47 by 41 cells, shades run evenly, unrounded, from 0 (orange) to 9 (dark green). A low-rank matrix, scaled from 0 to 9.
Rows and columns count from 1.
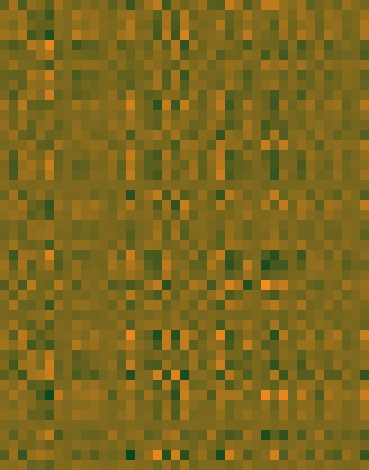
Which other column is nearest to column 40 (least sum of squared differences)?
8
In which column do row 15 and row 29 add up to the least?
30
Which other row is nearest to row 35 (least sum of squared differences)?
39
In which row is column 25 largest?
46
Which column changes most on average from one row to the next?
6
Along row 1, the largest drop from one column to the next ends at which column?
26
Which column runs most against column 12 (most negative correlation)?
36
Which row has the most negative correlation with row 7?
44
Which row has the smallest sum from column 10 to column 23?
4
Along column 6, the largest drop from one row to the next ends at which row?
5
